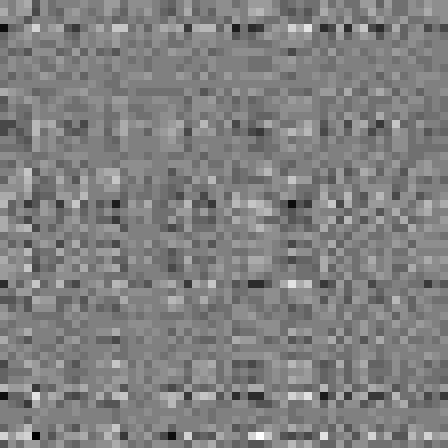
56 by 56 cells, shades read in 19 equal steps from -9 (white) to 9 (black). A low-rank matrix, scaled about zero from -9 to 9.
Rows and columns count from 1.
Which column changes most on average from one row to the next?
37
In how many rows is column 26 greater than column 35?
20
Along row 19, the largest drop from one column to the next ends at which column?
5
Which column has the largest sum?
44
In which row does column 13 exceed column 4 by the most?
55
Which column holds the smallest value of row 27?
34
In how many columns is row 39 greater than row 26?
25
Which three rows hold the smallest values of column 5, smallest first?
50, 4, 36
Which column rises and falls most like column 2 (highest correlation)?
11
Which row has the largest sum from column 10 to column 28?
28
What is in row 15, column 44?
-2
